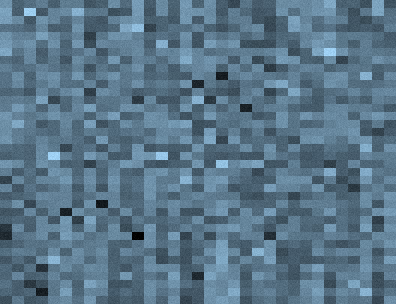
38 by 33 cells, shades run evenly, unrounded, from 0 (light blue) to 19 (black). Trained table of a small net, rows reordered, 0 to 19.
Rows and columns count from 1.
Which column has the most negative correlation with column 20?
32
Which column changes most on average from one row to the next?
17
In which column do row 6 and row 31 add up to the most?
21
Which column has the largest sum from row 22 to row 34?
1
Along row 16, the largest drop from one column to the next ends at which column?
8
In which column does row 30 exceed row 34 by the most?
12
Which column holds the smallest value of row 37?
31
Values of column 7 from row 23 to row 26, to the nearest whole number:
9 11 10 11
